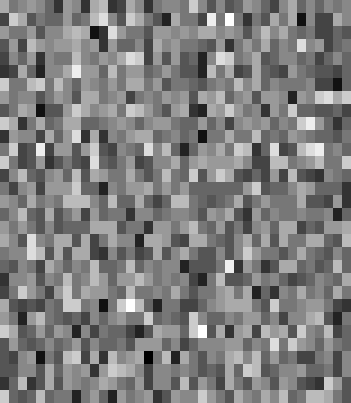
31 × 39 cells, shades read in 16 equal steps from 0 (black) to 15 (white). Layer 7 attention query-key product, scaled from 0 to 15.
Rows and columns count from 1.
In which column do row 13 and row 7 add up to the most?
1
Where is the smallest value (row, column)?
28, 17
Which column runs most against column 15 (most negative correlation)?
30
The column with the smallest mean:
38
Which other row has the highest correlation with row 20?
4
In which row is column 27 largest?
12
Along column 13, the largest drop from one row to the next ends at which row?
31
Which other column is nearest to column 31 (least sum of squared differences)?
27
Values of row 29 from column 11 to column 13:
3 9 12
